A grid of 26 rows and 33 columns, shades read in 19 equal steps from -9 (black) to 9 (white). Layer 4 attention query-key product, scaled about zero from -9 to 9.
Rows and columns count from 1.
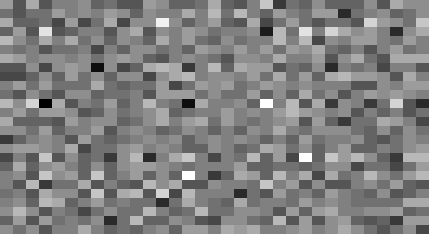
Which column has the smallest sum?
9
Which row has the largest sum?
20
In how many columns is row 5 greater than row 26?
16
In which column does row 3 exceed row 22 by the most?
29
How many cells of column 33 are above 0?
12
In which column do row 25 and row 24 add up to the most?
2
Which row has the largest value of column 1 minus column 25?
5
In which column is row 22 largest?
13
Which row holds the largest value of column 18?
26
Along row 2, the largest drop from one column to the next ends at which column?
27
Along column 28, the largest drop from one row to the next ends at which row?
19
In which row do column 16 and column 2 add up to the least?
21
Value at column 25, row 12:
3
